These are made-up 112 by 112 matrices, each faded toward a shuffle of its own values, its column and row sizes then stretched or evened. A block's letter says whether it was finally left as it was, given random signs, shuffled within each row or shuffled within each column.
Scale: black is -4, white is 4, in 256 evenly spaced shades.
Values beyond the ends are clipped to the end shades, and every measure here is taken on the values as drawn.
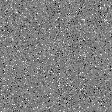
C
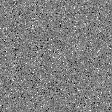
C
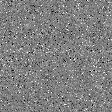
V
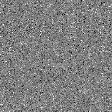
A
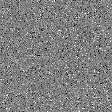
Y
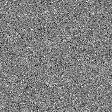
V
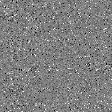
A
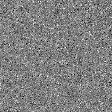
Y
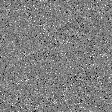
V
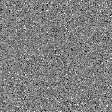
A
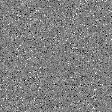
Y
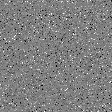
V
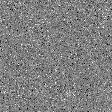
V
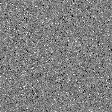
C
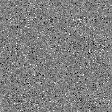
A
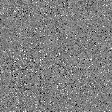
Y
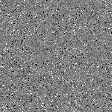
Y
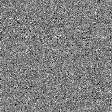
A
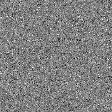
Y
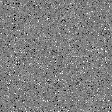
Y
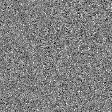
C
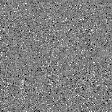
A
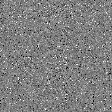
Y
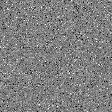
V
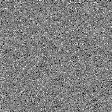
A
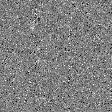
C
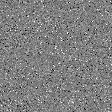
V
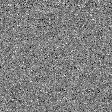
V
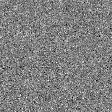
V
